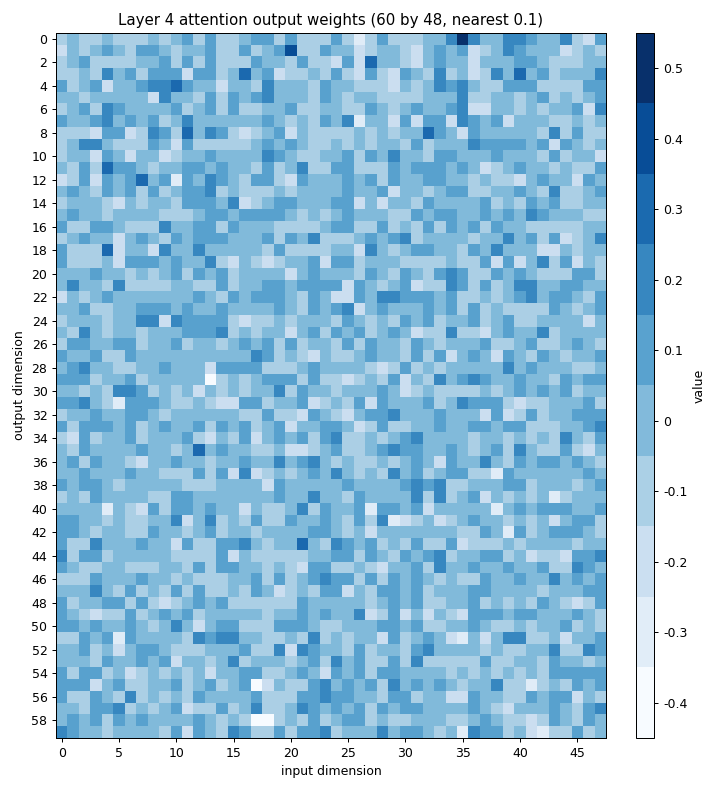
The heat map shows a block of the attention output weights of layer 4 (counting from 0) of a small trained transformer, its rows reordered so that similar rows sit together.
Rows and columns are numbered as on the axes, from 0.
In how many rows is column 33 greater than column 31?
21
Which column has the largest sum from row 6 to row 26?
13
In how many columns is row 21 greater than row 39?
19
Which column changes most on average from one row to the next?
17
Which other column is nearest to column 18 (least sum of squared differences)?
41
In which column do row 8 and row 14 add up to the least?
16
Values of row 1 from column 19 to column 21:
0.1 0.4 -0.1
